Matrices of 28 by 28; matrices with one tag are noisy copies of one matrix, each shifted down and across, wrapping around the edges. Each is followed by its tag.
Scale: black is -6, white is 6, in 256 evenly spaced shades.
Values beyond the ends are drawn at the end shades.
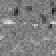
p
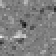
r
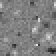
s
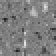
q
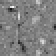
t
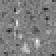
q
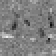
p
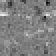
p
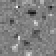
s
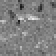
p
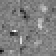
t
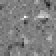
r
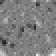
r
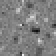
s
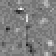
t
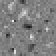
s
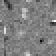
t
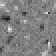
s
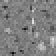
q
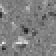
r
